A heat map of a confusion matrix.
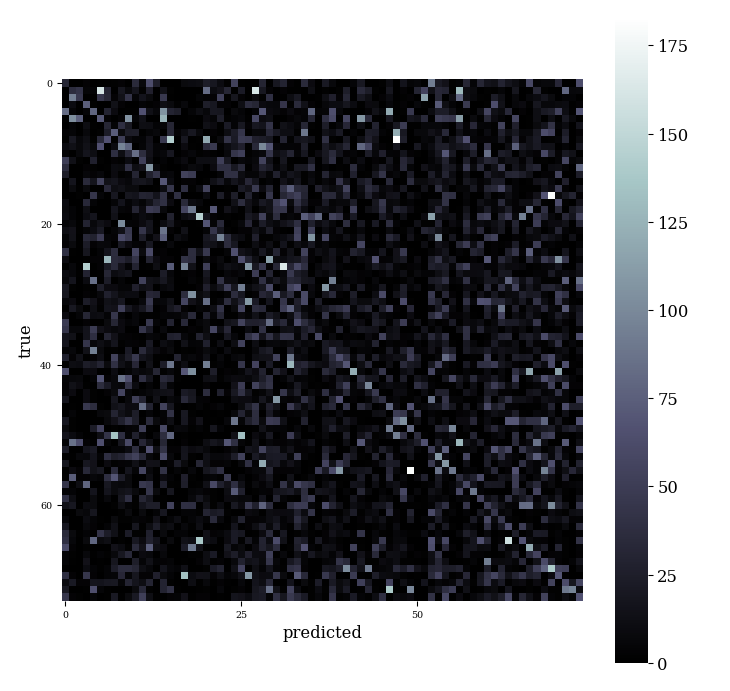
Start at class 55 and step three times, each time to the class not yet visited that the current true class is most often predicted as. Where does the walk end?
11
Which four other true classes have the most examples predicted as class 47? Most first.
8, 7, 50, 48
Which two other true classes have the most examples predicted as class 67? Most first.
51, 53
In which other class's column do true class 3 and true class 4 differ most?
46
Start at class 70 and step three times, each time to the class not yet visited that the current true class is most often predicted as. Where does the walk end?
26
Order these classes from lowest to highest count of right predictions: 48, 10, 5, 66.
5, 10, 48, 66
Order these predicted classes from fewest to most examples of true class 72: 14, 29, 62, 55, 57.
62, 57, 14, 55, 29
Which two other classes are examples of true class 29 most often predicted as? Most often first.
37, 25
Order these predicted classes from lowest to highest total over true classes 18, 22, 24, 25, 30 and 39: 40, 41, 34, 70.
40, 41, 34, 70
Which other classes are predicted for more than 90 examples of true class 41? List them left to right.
18, 66, 70
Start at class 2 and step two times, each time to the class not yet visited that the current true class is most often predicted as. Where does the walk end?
56
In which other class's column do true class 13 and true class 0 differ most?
52
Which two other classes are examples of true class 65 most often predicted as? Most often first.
63, 19
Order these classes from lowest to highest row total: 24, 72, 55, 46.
24, 72, 46, 55
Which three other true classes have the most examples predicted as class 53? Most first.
22, 55, 3
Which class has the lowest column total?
16
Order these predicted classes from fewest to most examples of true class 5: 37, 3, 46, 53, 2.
3, 46, 37, 53, 2
